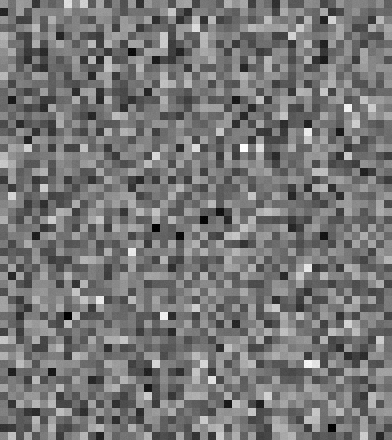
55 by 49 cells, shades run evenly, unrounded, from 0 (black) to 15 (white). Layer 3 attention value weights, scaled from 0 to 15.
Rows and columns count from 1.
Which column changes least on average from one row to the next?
38
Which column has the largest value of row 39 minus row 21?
35
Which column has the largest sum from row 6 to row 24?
21
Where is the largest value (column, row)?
31, 19
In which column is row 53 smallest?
15
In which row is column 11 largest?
1
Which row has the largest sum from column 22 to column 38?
4
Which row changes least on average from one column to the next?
37
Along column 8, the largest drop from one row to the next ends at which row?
50
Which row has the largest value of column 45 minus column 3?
16
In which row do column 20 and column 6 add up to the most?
46
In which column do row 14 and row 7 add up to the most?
44
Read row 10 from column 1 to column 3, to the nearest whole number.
11 7 7
